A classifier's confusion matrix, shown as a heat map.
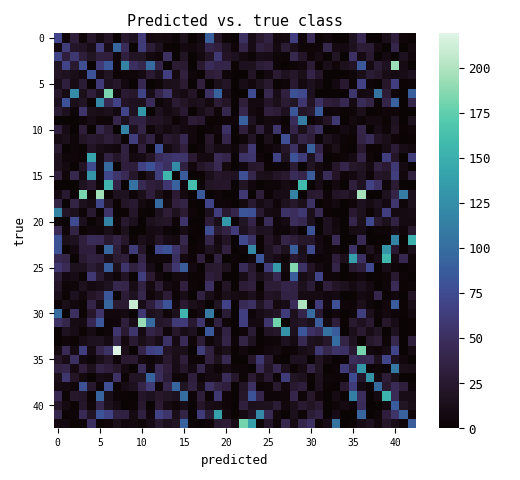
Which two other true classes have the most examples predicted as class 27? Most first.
32, 11
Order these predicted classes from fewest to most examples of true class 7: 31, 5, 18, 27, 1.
18, 27, 31, 1, 5
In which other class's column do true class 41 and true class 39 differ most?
35
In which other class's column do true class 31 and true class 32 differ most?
10
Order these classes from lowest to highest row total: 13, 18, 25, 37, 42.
18, 37, 42, 13, 25
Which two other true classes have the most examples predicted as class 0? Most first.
19, 30
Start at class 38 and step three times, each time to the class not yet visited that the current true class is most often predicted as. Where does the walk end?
2
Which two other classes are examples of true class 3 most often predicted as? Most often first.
40, 8
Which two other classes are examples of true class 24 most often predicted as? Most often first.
39, 35
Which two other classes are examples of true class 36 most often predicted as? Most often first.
40, 34
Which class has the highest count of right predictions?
29
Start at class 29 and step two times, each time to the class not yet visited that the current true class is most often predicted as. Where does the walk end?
22
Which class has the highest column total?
6
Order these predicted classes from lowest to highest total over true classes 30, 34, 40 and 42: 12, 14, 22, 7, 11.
14, 11, 12, 7, 22
